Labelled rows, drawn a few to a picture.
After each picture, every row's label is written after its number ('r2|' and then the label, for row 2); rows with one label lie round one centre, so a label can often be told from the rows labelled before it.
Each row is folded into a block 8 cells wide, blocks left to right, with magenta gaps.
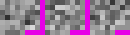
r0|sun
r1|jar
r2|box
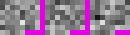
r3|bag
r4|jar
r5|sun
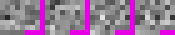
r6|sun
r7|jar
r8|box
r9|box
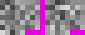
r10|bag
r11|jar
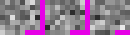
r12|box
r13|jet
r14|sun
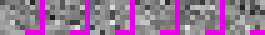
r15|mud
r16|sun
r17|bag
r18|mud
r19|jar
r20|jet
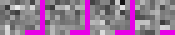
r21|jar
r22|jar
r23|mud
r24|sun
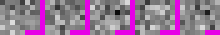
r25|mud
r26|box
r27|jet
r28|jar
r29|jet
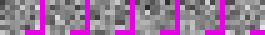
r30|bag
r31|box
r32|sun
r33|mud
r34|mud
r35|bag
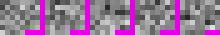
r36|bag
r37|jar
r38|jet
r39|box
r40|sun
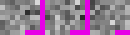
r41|jet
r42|box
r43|bag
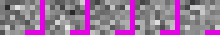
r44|jar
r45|jet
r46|bag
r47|bag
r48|jar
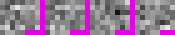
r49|jar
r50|jar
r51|jet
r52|sun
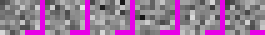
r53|bag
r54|bag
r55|mud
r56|sun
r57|box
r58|bag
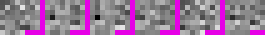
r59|bag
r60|sun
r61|sun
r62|sun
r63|bag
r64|sun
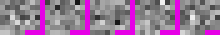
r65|box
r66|mud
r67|sun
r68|mud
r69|box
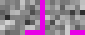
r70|sun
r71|jet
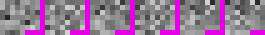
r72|sun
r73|bag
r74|mud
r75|bag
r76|mud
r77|mud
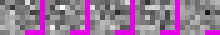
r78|mud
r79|jar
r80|jet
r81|jar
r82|jet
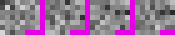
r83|bag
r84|box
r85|jet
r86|jet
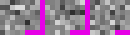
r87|jar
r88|jet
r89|bag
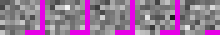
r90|bag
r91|jar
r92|jar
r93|box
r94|jar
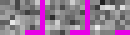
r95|jet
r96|sun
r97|jar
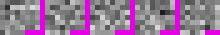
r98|jar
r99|box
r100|box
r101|jet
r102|bag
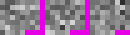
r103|jar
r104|box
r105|mud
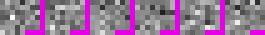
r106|box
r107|jar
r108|mud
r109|jet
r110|sun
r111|mud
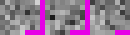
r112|jet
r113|sun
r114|mud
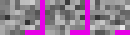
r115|sun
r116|box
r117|sun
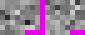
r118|sun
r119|mud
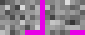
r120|bag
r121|sun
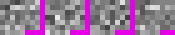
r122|jar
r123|box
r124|box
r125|jar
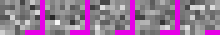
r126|box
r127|sun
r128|jar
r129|sun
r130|jar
